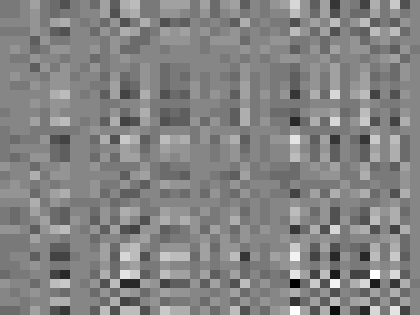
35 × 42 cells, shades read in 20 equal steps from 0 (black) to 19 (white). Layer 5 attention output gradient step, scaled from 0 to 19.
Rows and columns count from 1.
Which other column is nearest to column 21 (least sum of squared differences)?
31
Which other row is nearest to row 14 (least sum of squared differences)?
11
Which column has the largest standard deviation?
30
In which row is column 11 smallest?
32
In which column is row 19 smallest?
40
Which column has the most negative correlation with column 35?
15
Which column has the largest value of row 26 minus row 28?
34
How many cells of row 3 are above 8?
33
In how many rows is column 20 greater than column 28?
14
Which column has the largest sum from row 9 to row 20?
37
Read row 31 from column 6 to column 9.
5 3 10 10
